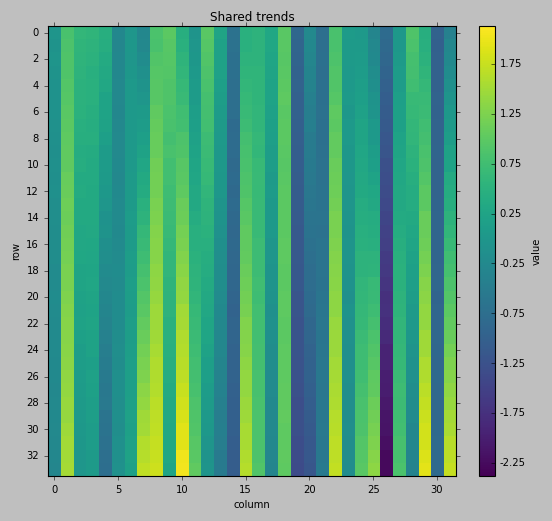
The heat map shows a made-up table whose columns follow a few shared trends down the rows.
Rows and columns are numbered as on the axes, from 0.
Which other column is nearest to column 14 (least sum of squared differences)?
30
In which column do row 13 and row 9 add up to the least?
26
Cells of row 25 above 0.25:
15
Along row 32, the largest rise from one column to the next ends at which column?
27
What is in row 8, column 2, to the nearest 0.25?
0.5
